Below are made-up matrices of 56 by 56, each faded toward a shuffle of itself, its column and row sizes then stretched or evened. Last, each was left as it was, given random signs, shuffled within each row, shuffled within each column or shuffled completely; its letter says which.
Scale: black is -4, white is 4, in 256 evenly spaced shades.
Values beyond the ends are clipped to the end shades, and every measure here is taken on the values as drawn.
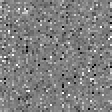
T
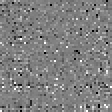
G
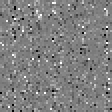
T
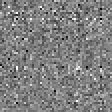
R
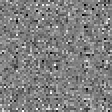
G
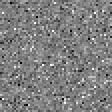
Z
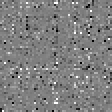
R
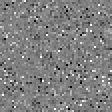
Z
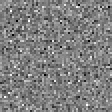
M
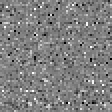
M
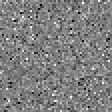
Z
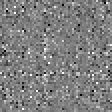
R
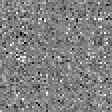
R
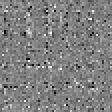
G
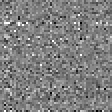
G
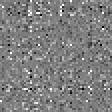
G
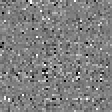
R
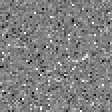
Z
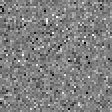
Z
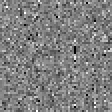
T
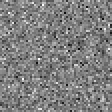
Z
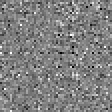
R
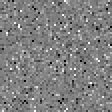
Z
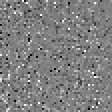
T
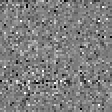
R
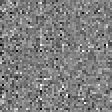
R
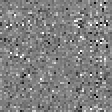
R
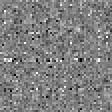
G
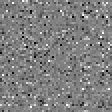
G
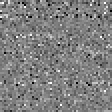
M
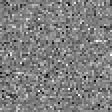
M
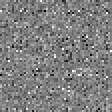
R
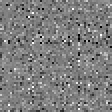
R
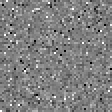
Z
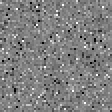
Z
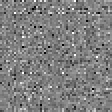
G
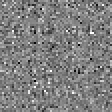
G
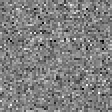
M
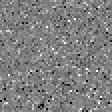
Z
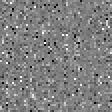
T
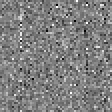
T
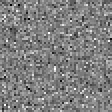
T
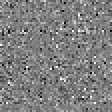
R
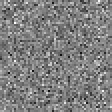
T
